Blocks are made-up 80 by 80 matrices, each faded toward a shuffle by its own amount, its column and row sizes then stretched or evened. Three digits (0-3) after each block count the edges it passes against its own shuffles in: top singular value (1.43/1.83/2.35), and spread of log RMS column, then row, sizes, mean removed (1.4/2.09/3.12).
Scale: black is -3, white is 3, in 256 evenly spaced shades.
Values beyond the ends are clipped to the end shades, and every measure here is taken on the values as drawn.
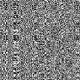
3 2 0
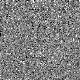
1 0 1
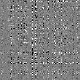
2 3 2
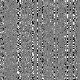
3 3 0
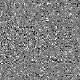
2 1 2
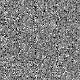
0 2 0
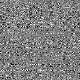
0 1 3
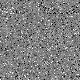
0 0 1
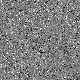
0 0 0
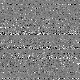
0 0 3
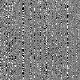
2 3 0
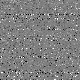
0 0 2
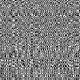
3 0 2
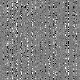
2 3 1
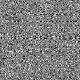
2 0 2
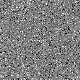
1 0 1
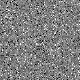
1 1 0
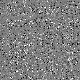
0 1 1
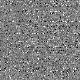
0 1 2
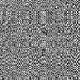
3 2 1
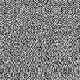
3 0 0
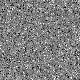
0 0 0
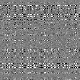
3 2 3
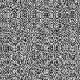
3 1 0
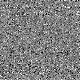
0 0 1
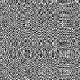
3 1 1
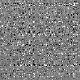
2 2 2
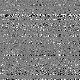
2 1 3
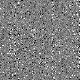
0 2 1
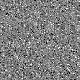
1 0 0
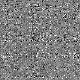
0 2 2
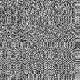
3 0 0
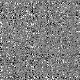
0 2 2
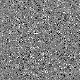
0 1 1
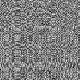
3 0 0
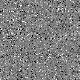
1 1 1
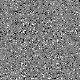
0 2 2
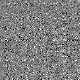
0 1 2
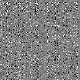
1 3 2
